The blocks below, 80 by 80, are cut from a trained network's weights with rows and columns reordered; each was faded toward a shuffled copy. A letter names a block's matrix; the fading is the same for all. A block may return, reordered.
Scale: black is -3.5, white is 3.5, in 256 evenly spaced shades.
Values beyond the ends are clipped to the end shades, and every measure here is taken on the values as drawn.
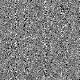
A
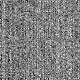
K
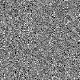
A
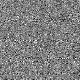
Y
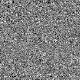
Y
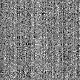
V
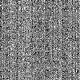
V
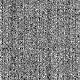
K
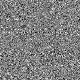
Y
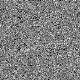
Y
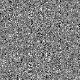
A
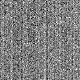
K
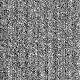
K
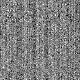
V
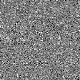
Y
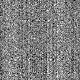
K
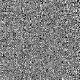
A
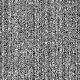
V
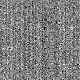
K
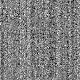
K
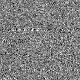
Y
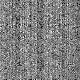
V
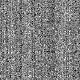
K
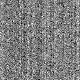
K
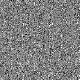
A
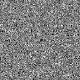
Y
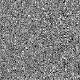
A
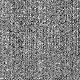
K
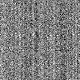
K
